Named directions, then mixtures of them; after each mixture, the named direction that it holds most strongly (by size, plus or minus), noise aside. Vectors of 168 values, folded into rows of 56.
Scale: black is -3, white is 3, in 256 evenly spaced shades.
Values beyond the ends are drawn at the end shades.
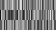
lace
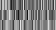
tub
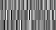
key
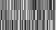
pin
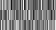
tub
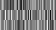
lace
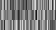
pin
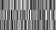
key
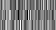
tub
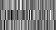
lace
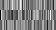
lace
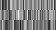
tub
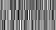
tub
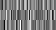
key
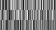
tub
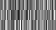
key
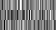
lace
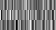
key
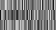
lace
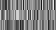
tub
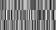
key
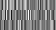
key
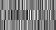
lace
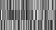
pin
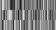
tub
